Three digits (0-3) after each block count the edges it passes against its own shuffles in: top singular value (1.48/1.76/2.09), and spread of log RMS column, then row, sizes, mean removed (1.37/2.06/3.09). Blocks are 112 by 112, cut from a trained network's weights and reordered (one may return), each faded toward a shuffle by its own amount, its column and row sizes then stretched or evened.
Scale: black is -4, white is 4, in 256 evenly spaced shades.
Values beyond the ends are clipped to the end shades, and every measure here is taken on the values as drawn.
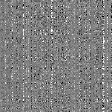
2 3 2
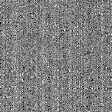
2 1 2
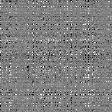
2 3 3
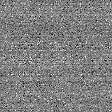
1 1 1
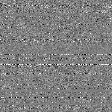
1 0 3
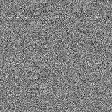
1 0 0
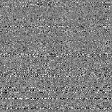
2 1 3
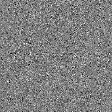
0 2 1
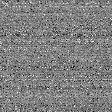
1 0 2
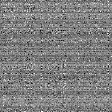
3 2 2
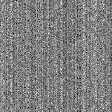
3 2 0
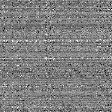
3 2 2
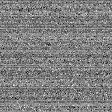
3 0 1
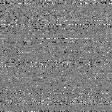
0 0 3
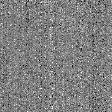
0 2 1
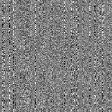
3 3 0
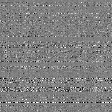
2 0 3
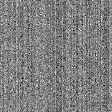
3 1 2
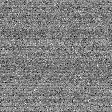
2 0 0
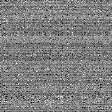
3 2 2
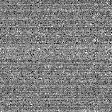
3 1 1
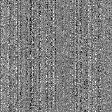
3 3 0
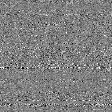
0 0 3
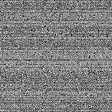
3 0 0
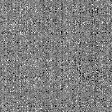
1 2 2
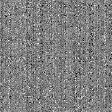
2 2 2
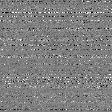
1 0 3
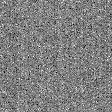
0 0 1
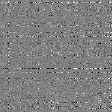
1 2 3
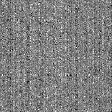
2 2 1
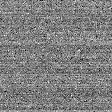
2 0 0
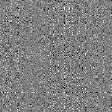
2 3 1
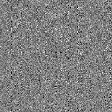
2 2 0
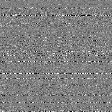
2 0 3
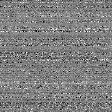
2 1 3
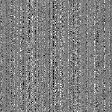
3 3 1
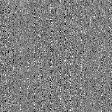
1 3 0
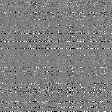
1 2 3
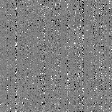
0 3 1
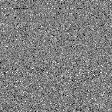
0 0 2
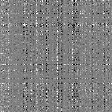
3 3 3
